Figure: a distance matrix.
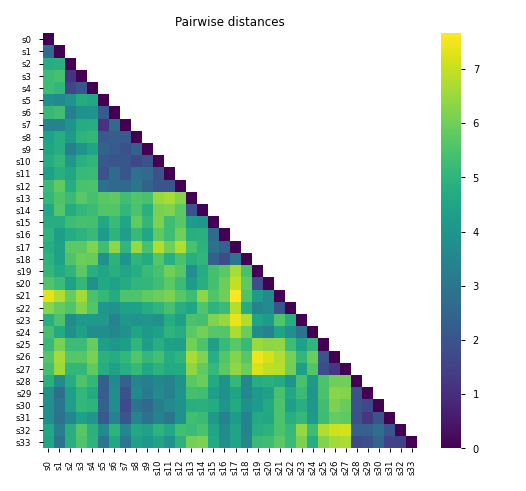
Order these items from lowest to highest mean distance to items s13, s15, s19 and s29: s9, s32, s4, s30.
s30, s32, s9, s4
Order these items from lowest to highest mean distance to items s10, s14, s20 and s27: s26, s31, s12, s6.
s6, s12, s31, s26
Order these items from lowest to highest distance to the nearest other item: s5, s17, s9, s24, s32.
s5, s32, s9, s17, s24
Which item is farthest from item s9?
s21
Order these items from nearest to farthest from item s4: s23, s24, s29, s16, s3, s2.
s2, s3, s24, s23, s29, s16
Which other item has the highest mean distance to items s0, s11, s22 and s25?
s17
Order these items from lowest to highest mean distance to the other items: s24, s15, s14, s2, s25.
s2, s24, s15, s25, s14
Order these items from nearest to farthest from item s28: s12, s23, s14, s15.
s12, s15, s23, s14
